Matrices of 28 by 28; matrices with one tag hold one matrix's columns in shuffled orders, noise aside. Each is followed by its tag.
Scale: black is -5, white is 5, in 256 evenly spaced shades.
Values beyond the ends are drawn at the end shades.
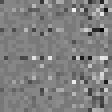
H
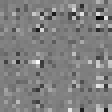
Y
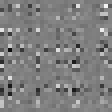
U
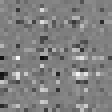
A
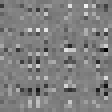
U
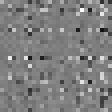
H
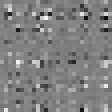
Y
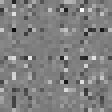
H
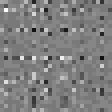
H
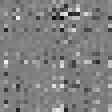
Y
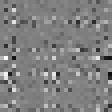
A
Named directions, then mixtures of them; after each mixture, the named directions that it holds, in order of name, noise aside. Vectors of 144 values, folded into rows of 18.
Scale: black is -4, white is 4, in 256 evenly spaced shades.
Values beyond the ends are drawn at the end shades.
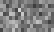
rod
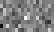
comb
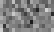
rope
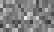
comb, rope.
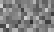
comb, rope.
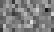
rope.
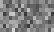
rod, rope.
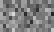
rod, rope.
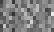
rod, rope.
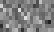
comb, rod.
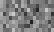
rod, rope.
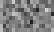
rope.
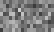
rod.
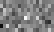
comb.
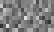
comb, rope.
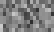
comb, rope.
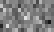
comb, rod.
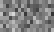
rod, rope.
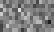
comb, rod.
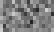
rope.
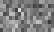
rod.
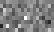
comb.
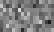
comb, rod.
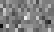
comb.
